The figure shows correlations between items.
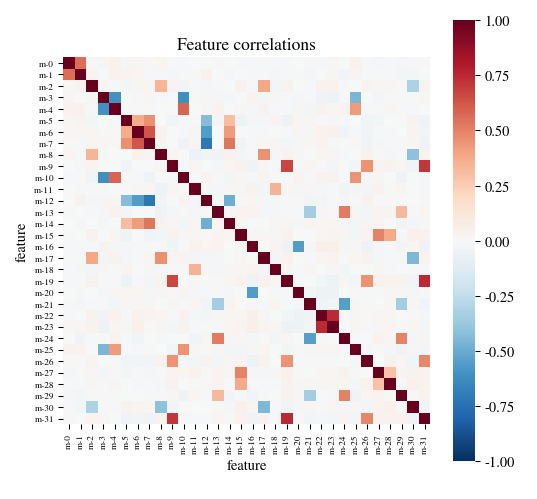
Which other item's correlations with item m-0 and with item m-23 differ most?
m-22
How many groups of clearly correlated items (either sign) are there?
10
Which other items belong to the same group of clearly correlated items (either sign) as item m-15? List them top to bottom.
m-27, m-28
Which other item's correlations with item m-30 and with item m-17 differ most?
m-8
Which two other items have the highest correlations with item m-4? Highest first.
m-10, m-25
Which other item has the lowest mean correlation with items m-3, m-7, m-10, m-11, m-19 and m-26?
m-12
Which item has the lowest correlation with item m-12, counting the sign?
m-7
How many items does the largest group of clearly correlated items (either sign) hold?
5
